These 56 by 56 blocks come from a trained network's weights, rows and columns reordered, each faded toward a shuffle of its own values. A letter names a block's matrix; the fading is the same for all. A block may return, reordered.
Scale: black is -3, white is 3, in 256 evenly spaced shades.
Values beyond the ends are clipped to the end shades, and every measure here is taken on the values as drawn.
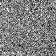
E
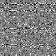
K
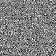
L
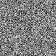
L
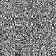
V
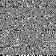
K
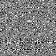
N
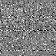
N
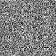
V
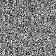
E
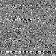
K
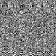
V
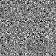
N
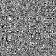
L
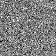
E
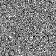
L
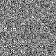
L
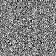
E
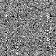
L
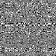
K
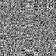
V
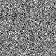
L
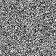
L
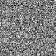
L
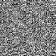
V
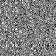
L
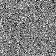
E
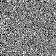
L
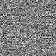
V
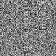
V
